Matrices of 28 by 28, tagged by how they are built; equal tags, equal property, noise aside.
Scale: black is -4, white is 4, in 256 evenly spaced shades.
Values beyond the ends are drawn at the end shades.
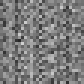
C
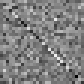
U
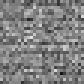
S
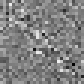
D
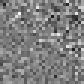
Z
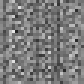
C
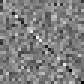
U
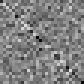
U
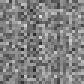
C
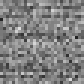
S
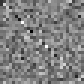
U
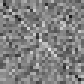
U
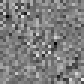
D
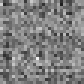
S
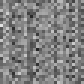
C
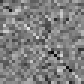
U
